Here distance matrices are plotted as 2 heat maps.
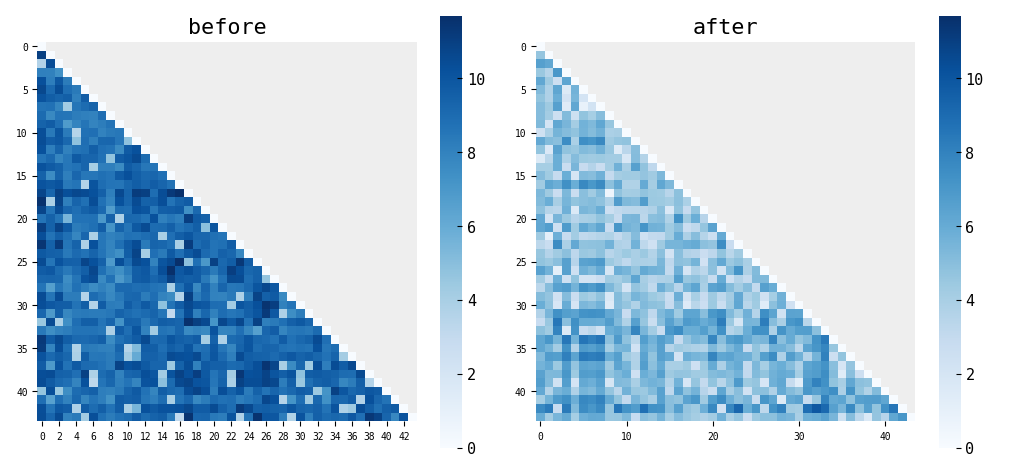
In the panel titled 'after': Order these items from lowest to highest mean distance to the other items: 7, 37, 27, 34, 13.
13, 27, 37, 7, 34
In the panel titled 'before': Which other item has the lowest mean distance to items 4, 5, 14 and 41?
29
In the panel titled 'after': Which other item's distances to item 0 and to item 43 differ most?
38
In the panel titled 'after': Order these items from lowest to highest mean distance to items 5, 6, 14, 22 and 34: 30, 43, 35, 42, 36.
30, 43, 35, 36, 42
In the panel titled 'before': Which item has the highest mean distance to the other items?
17
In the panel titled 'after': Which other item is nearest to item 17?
8
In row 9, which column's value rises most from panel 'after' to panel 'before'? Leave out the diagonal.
1
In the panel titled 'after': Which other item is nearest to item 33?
3
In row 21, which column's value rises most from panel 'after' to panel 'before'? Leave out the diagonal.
2
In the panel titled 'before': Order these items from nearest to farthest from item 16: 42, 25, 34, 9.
9, 34, 42, 25
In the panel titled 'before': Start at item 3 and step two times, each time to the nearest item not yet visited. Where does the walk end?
20
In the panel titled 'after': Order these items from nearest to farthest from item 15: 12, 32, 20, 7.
20, 12, 7, 32
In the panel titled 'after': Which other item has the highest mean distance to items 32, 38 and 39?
42
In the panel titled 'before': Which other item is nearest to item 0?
2
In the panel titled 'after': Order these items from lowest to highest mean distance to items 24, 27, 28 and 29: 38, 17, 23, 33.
17, 23, 38, 33
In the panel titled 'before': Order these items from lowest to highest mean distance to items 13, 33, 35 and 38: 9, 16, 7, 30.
30, 7, 9, 16
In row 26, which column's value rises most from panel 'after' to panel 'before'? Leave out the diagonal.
30
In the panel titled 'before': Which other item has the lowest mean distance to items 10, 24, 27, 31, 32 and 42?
4
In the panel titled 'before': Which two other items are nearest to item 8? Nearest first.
33, 13
